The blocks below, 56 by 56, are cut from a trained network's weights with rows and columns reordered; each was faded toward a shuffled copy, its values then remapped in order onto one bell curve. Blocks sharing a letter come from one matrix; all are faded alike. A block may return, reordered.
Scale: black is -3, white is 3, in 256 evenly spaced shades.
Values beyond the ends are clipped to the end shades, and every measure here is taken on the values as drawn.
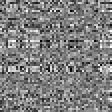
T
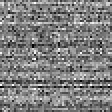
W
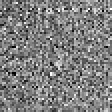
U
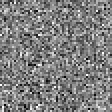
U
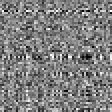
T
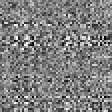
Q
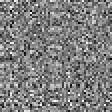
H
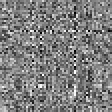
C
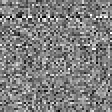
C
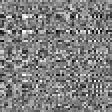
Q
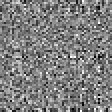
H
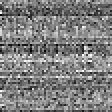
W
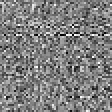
C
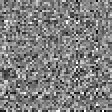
H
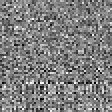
C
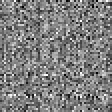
U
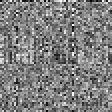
C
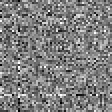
C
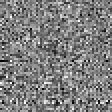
U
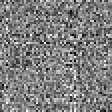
H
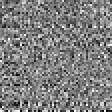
C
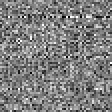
C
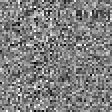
H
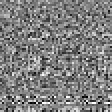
T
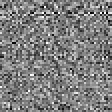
C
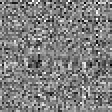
H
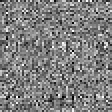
H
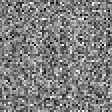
U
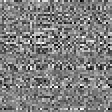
Q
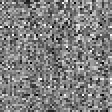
U
